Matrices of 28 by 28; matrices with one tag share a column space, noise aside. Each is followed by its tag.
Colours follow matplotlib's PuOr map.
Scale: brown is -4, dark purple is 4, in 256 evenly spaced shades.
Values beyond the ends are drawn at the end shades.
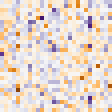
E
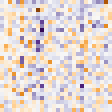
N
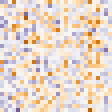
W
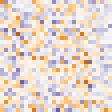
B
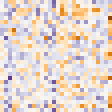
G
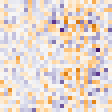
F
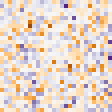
E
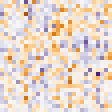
N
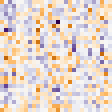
N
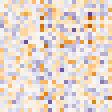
W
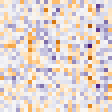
N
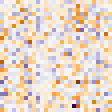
W
